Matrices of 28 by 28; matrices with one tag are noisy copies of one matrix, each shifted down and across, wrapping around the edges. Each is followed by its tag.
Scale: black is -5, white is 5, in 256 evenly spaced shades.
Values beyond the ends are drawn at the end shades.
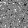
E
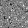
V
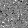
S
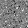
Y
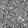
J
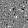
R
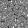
V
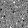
J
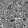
E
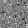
Y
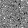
Y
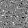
E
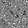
S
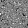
V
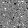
E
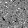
S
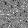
S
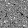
S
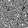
J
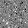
J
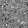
V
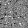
E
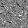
S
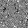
J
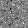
Y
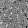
Y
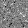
J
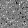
V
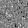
V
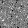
J
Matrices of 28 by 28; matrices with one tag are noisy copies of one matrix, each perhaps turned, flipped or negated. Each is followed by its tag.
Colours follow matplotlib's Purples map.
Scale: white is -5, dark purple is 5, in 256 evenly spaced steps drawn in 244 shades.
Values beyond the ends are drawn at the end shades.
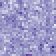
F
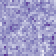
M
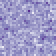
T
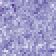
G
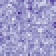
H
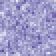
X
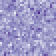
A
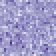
A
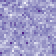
G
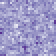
H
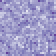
X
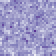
X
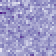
M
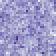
X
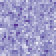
H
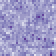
X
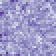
X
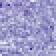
M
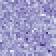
A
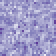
H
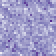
G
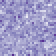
A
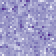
F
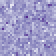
A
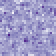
H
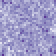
G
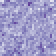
G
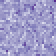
T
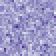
A
